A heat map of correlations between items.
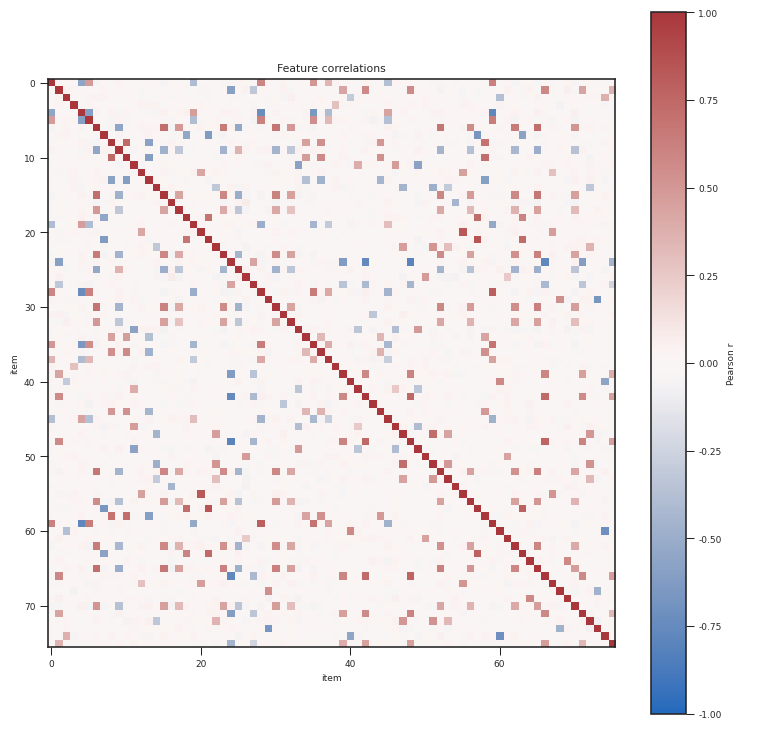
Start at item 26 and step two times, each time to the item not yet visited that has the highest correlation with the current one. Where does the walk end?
61
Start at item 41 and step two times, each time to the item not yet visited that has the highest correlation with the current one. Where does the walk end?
46
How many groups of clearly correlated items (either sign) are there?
15
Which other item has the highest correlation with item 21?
57
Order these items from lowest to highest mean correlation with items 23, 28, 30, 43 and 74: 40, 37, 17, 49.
40, 49, 37, 17
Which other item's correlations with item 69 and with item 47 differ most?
51
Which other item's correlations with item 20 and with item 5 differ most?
55
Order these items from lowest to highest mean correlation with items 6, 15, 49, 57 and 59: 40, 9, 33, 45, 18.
9, 45, 40, 33, 18
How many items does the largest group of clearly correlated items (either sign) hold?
13
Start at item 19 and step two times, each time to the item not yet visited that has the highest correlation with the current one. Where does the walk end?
45
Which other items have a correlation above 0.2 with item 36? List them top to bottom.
8, 10, 34, 44, 58
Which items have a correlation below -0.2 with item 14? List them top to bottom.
22, 47, 51, 53, 72
